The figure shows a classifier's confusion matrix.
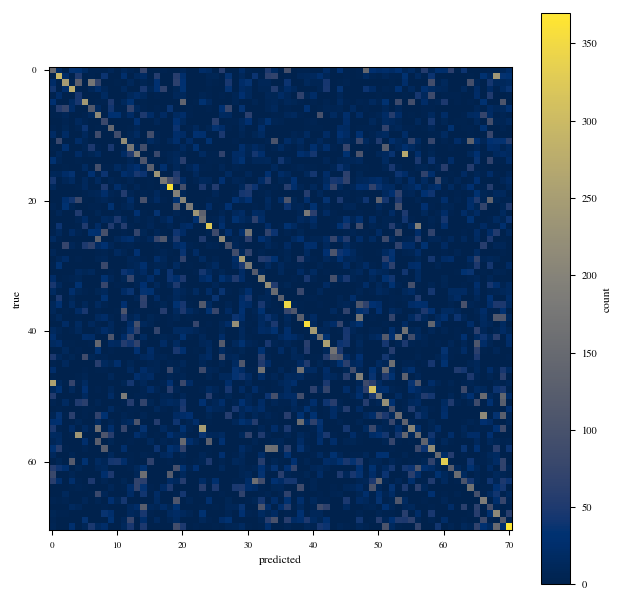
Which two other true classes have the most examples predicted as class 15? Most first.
10, 60
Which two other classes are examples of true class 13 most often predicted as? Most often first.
54, 47
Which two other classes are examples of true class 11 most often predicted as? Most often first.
64, 34
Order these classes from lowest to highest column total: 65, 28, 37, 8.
37, 28, 8, 65
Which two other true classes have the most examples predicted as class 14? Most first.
62, 67
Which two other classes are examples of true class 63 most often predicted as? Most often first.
31, 50
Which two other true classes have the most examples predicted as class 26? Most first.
42, 44
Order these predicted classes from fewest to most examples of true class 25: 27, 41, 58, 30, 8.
41, 27, 58, 8, 30
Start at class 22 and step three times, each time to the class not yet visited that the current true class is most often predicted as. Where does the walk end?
43
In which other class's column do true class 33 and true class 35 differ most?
55
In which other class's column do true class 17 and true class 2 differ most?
6
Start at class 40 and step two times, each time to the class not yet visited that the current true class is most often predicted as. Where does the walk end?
38
